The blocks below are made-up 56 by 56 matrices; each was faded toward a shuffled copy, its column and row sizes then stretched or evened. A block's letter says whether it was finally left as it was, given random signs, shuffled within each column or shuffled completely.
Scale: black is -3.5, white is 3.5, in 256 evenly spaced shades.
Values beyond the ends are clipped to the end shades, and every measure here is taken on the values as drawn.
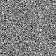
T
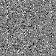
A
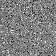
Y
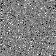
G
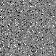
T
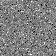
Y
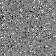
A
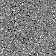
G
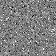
Y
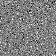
G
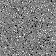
Y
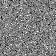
Y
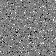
Y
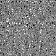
T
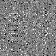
T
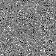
A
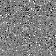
T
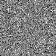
G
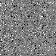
A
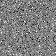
Y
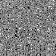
T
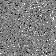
Y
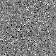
G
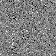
G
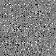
T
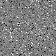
G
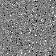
G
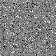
A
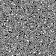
Y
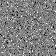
Y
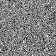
A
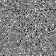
A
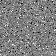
Y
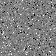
Y
